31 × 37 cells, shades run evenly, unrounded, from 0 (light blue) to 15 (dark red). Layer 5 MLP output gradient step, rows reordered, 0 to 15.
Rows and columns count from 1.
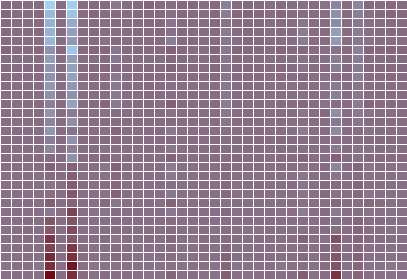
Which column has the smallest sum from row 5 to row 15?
7
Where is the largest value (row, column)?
31, 5
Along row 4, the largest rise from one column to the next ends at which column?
6
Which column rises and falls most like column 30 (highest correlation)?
11
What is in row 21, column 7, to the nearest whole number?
9
